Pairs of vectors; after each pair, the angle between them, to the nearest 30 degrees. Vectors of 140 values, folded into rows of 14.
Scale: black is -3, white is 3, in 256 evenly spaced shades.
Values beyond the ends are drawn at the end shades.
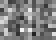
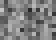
150 degrees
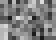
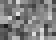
150 degrees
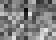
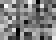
90 degrees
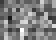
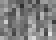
90 degrees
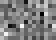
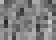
90 degrees
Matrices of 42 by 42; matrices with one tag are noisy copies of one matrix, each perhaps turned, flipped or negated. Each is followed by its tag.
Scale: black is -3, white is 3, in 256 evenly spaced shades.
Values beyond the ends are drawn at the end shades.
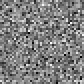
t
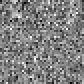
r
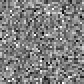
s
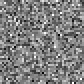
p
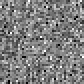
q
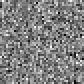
q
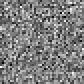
t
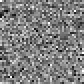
r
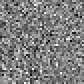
s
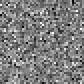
p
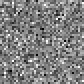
t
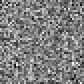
p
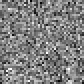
r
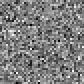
s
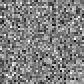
t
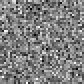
s
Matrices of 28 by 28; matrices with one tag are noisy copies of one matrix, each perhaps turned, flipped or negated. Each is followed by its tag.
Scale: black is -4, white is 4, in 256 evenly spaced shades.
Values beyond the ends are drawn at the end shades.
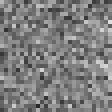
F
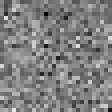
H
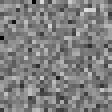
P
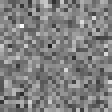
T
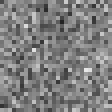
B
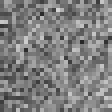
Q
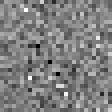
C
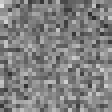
F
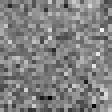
F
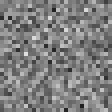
C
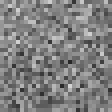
Q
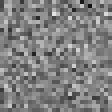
H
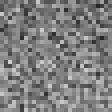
Q
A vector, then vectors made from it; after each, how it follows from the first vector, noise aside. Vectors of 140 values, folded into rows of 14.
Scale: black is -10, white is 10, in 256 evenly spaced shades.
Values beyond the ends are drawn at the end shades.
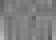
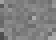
sign-scrambled.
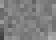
sign-scrambled.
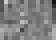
reversed, negated, scaled up.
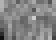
negated, scaled up.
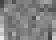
scaled up.
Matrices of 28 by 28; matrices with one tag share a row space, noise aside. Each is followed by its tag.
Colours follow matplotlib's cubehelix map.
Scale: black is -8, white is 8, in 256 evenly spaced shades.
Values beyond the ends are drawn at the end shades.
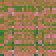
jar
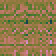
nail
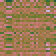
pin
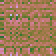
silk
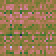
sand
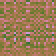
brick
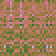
sand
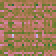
jar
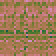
nail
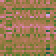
pin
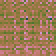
nail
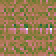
nail
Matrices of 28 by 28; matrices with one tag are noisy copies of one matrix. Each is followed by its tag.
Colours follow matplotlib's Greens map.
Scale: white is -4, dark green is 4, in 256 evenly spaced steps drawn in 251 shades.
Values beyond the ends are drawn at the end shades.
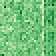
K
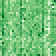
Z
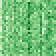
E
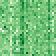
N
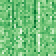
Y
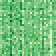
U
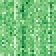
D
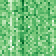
N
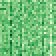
U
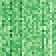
U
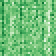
Z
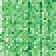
E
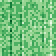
U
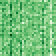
U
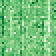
Z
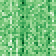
N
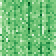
E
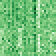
Y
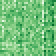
K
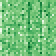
E
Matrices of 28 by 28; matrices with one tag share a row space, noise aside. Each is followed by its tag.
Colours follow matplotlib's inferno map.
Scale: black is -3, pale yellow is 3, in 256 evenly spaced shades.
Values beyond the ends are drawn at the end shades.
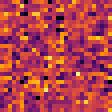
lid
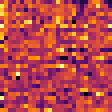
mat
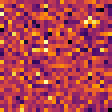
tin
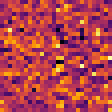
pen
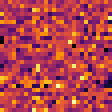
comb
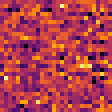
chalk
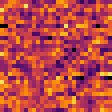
mat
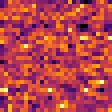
mat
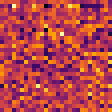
tin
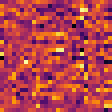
comb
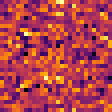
lid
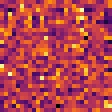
comb
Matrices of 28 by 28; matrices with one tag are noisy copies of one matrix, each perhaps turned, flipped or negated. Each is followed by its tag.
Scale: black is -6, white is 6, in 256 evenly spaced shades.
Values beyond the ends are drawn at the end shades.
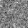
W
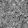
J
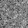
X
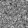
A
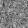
W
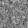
A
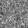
W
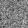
X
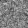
W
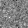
A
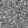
A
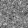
W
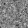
A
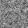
A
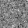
W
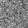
X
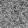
X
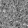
A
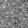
X
